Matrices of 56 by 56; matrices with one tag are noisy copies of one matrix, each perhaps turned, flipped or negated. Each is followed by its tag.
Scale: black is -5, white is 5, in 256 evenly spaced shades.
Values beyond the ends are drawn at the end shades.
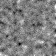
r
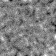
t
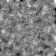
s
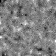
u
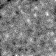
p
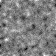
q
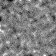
t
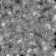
s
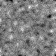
q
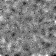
s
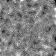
s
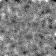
s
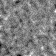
t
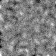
s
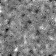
q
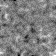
u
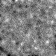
p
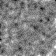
p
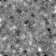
q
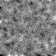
s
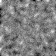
s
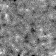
u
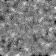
s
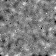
s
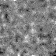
u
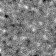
q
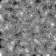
s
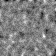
r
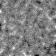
t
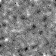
q
